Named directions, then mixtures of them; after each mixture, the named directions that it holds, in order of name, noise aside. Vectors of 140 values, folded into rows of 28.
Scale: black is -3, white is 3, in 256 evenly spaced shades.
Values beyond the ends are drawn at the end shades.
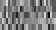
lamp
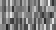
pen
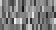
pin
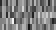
pen, pin.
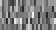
pin.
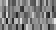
lamp, pin.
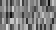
pen.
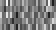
lamp, pen.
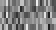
lamp.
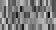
lamp.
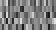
lamp, pin.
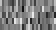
pin.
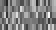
lamp.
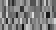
lamp, pin.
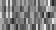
lamp, pen.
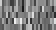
pin.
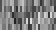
lamp, pin.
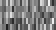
pen.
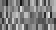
lamp.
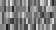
pen.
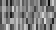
pen.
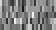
pin.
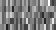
pen.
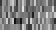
pin.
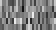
pin.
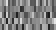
lamp, pin.
